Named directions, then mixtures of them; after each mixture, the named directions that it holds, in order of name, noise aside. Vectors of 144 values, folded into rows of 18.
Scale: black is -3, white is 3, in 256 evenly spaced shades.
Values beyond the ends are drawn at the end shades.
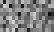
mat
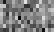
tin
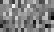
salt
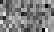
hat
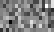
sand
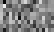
mat, tin.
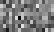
salt, tin.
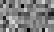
hat, mat.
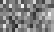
mat.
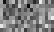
salt, tin.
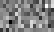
sand.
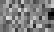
mat, salt, sand.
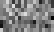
hat, salt, sand.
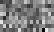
hat, tin.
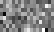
hat.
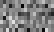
hat, mat.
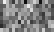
salt, sand, tin.
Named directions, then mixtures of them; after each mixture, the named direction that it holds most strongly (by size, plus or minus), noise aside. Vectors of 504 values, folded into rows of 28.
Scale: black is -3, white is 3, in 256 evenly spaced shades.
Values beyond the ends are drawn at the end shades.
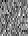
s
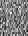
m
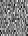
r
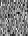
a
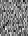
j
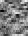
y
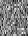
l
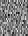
a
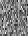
l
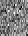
r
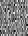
r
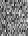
s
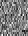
s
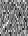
j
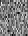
a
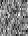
s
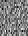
s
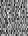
r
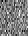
s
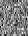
l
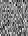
j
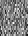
l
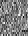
s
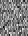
j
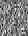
l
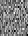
r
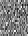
r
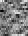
y
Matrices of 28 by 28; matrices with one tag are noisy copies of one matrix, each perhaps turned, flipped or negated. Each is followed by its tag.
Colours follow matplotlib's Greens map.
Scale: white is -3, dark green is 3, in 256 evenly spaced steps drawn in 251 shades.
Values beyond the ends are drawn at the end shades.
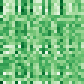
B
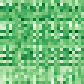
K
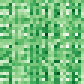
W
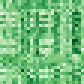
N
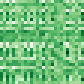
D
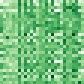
K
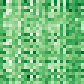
K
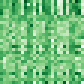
B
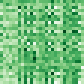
K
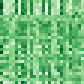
B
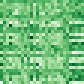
B
